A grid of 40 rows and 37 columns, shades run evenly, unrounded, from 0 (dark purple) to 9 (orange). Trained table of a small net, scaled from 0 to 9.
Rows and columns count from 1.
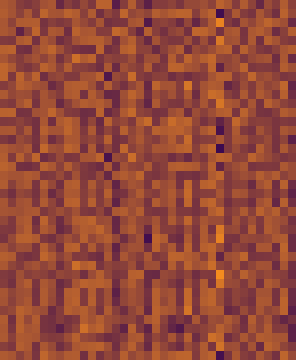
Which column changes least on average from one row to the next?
21
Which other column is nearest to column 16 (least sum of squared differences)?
7
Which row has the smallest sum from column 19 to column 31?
37
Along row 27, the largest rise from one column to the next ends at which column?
20
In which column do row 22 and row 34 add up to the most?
24
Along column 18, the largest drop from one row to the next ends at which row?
4
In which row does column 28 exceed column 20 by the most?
31
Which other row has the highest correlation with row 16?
22
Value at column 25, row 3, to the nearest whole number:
2
